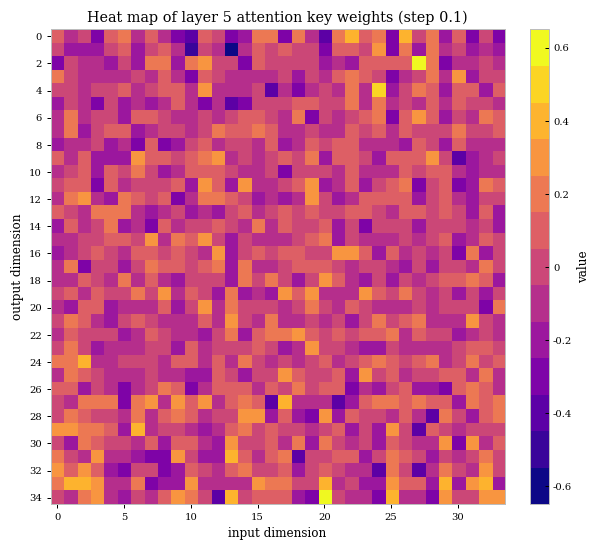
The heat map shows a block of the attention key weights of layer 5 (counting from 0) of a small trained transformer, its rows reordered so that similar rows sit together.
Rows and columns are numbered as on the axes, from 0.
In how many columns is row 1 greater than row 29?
13
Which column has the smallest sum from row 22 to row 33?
5
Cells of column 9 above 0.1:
5
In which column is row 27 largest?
17
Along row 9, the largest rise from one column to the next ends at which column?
6
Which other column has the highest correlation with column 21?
16
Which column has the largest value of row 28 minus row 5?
14
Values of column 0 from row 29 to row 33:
0.3 0 0.2 0.3 0.2
